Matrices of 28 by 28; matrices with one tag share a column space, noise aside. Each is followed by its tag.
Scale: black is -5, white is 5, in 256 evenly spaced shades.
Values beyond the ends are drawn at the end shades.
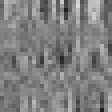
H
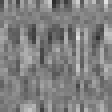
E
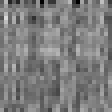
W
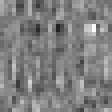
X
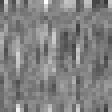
E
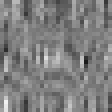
H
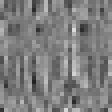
X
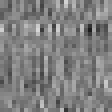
X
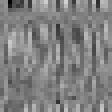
E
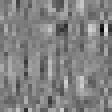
X
